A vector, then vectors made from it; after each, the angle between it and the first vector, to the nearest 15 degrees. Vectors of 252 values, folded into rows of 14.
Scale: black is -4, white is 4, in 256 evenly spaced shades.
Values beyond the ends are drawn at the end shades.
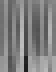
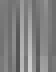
60 degrees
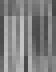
45 degrees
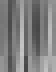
30 degrees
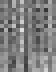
45 degrees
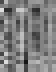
45 degrees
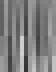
30 degrees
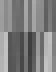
90 degrees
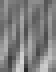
45 degrees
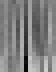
30 degrees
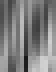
30 degrees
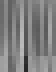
15 degrees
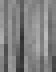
135 degrees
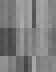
75 degrees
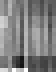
135 degrees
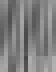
30 degrees
